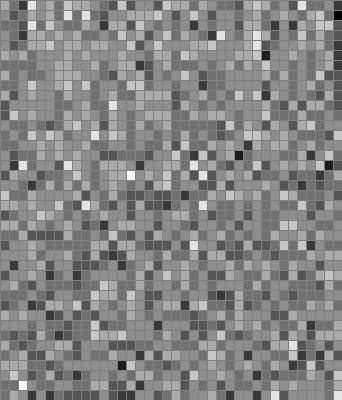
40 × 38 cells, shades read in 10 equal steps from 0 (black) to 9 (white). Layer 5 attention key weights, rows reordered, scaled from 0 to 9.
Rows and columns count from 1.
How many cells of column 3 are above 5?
7
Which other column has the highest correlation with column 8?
18
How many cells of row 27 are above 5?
7
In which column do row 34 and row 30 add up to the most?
11
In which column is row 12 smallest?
1
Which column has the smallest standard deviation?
5
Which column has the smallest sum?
38
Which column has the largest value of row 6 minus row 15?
28
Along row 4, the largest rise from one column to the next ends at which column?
25
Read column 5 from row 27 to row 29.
6 5 5
